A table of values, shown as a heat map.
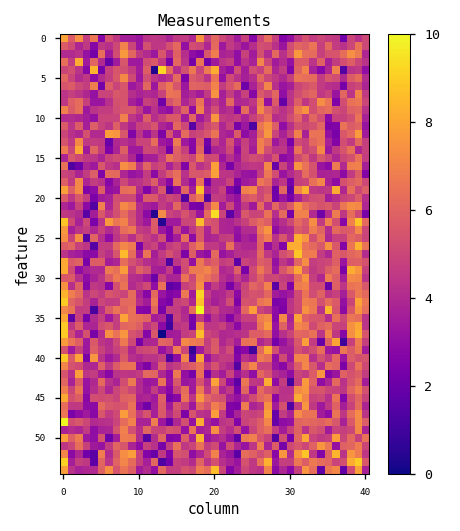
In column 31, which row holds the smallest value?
20
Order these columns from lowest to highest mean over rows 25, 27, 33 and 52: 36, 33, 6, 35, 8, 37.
6, 37, 35, 33, 36, 8
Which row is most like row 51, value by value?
8
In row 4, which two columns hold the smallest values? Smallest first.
12, 37
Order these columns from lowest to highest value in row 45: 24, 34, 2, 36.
24, 34, 2, 36
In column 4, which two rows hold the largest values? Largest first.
4, 40
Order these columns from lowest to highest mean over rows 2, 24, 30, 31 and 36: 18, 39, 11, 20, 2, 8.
11, 2, 20, 18, 8, 39
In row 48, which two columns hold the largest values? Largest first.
0, 18
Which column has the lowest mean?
23
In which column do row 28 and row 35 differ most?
1
